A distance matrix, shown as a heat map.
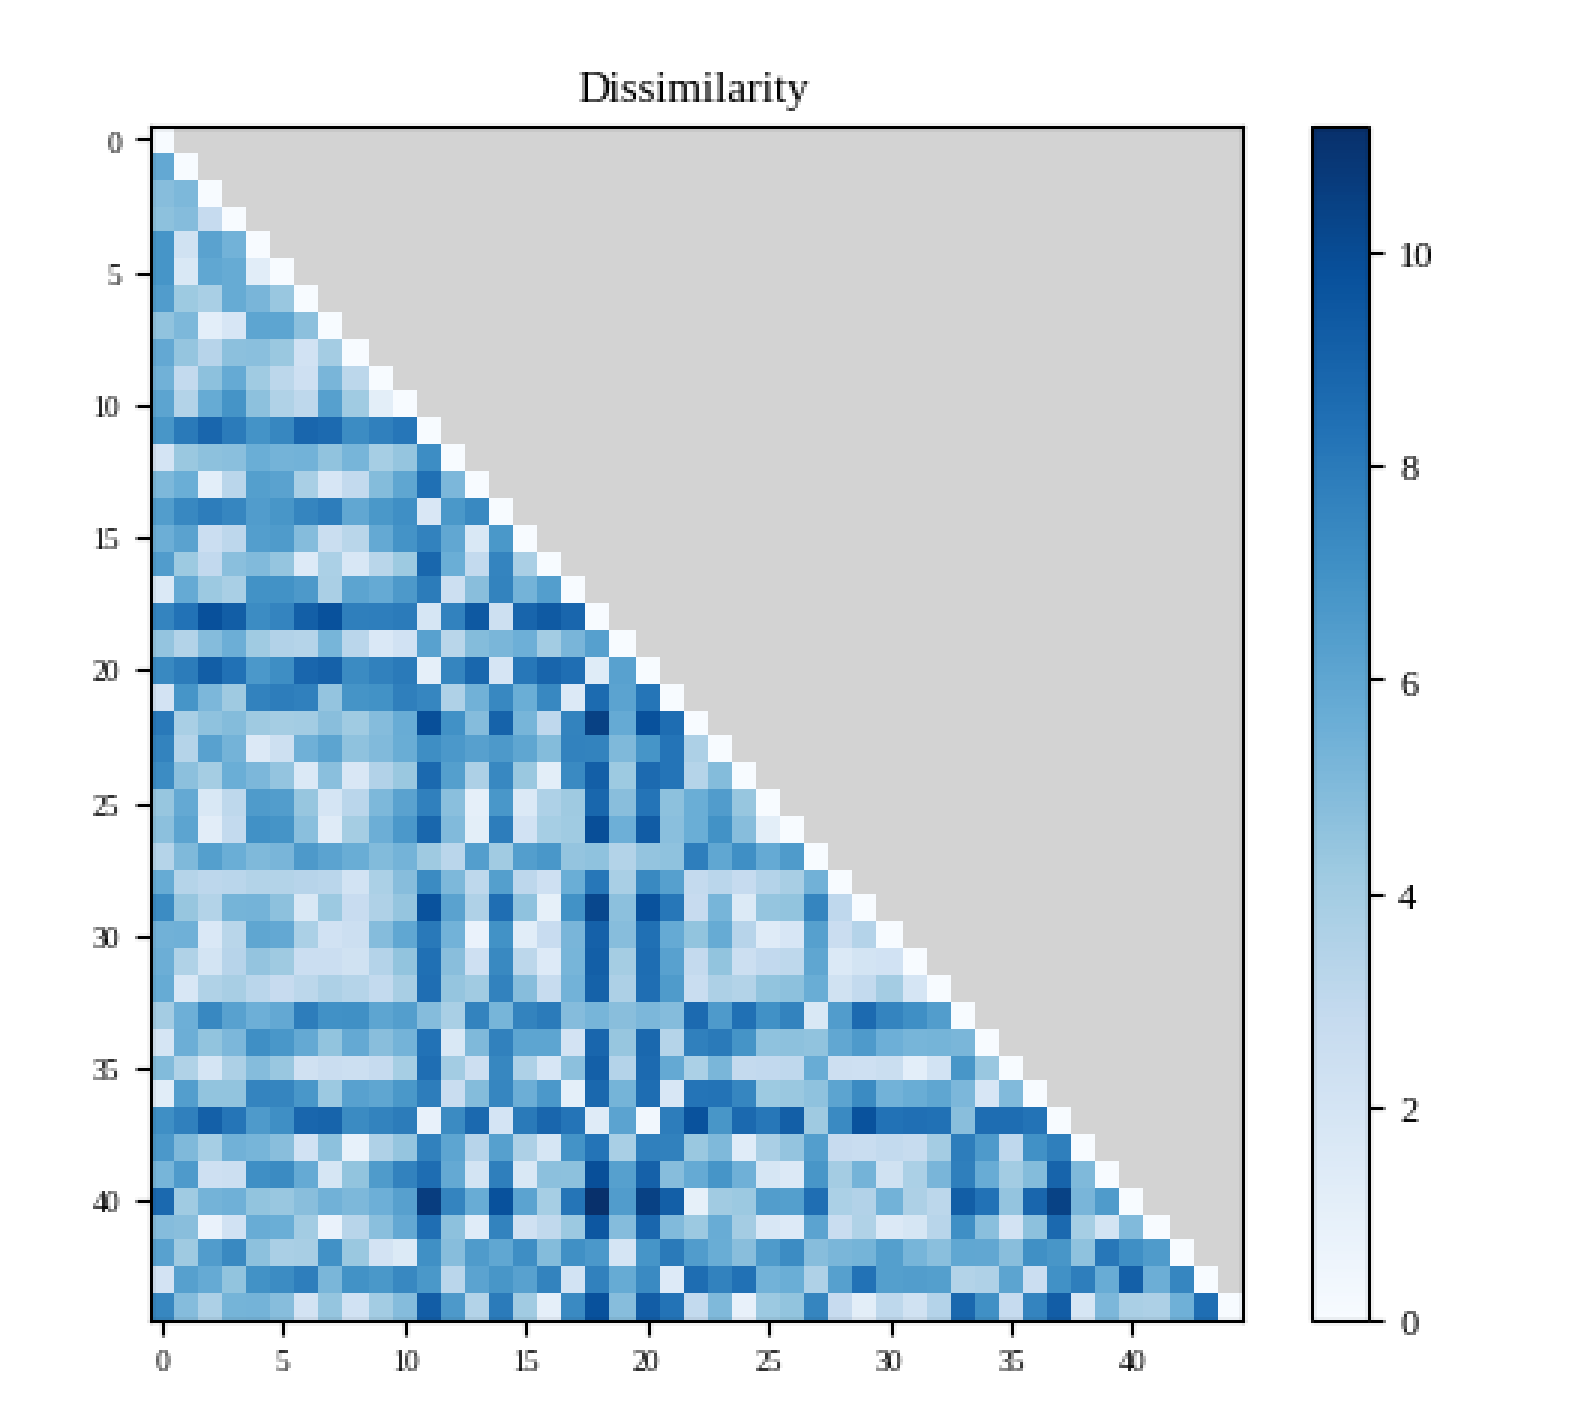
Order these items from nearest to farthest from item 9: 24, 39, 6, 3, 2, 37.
6, 24, 2, 3, 39, 37
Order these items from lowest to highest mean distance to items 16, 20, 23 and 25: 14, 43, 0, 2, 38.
38, 2, 14, 0, 43
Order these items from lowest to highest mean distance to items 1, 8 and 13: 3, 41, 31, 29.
31, 41, 29, 3
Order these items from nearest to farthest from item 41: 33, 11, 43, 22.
22, 43, 33, 11
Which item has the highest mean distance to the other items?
18
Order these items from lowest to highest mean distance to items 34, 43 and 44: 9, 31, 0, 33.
0, 31, 9, 33
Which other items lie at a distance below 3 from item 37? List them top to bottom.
11, 14, 18, 20
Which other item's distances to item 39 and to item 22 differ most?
40
